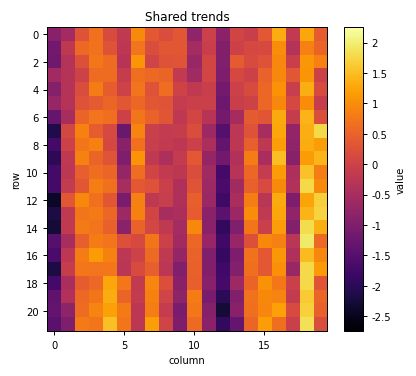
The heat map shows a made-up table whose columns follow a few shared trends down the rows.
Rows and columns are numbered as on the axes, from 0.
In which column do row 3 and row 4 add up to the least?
12
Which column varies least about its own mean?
3
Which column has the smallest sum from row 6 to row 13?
0
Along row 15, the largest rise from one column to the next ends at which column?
18
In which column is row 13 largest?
19
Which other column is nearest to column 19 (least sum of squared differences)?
2
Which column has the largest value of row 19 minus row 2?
10
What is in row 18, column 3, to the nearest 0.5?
0.5
